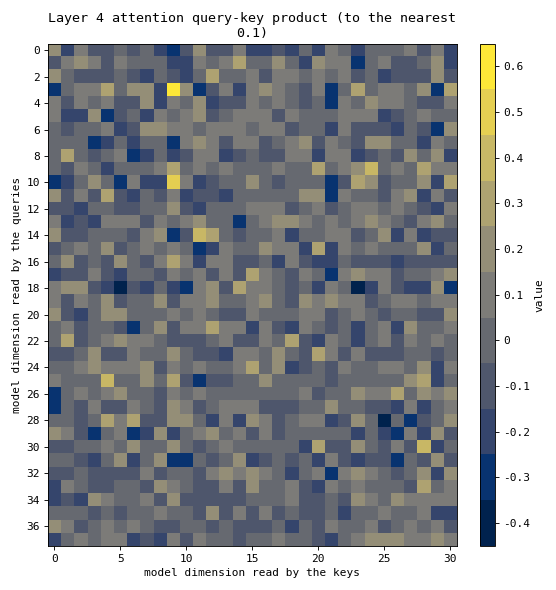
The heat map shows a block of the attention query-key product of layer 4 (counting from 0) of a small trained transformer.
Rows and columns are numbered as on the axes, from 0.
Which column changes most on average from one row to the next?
9
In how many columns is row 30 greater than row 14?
13
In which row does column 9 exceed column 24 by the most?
3
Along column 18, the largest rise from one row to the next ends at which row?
22
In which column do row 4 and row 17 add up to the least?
21
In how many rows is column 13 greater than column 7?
17
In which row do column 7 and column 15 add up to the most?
24
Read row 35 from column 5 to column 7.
-0.1 0 0
